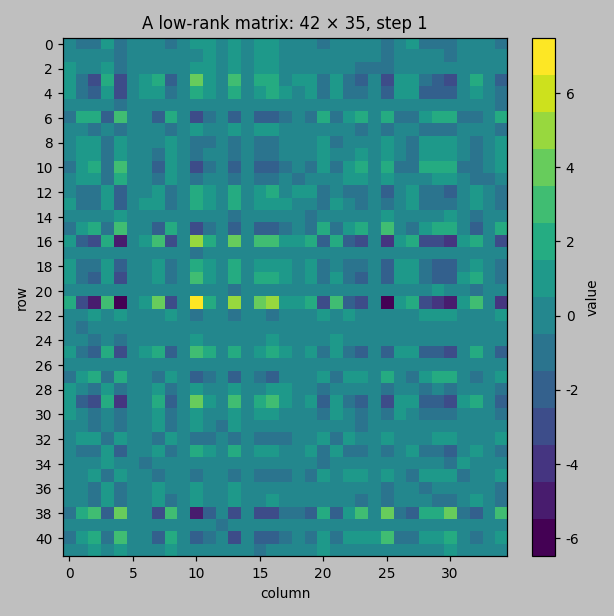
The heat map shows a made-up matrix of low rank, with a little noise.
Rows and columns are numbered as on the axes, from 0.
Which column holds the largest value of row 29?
10
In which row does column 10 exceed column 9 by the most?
21
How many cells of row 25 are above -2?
26
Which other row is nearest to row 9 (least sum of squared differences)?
8
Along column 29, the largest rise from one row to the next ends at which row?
22
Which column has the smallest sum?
4
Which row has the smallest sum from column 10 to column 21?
38
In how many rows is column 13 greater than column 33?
20
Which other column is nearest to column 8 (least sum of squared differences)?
34
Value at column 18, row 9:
0
